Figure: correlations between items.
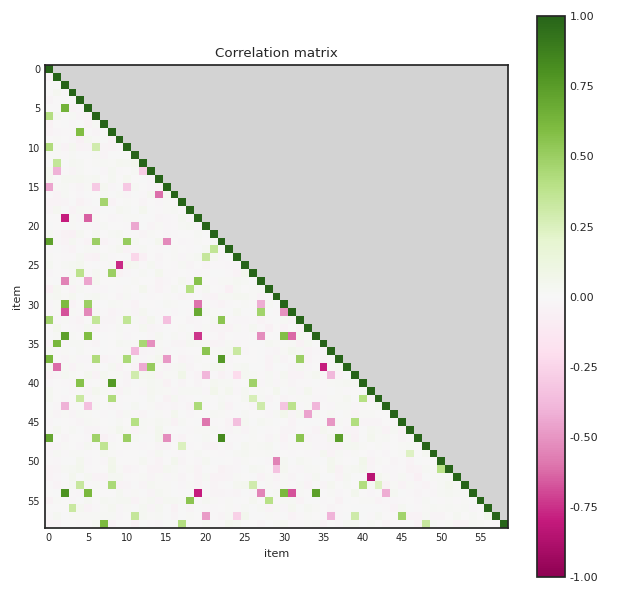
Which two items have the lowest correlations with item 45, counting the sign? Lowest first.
20, 36
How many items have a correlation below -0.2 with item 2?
4
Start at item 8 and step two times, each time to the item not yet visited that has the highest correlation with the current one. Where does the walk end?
4
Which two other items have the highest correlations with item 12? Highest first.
35, 1
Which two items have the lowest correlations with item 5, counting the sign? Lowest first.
19, 31
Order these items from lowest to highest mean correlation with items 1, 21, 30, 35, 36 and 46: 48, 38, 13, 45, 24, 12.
38, 13, 45, 48, 24, 12
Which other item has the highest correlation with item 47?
22
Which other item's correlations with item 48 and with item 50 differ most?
29
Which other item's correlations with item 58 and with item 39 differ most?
7
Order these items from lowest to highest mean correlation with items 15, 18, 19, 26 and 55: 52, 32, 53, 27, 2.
2, 32, 52, 53, 27
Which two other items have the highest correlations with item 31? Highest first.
19, 27
